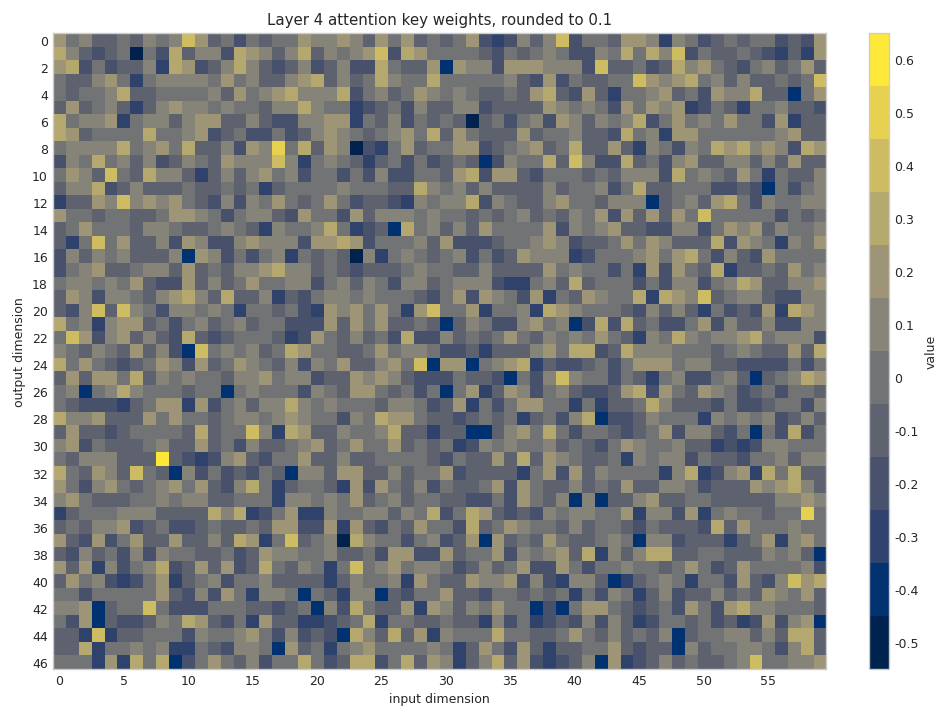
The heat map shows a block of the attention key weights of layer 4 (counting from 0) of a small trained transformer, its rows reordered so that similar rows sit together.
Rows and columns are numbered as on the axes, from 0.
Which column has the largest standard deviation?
23
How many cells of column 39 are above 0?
15
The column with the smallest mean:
33
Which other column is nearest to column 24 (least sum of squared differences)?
12
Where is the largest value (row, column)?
31, 8
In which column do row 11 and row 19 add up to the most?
45
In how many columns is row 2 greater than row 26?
27
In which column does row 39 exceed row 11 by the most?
16
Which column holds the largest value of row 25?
39
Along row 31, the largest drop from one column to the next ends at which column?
9
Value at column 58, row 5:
-0.1
